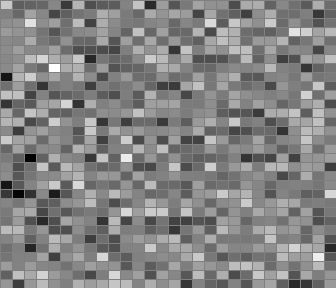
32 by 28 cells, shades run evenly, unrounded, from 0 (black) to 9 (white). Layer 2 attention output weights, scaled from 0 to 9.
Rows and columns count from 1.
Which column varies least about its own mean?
22
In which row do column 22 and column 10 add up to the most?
31
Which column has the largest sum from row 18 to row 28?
7
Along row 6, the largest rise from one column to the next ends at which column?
16
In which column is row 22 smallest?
2
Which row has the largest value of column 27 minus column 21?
29
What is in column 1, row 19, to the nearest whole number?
5
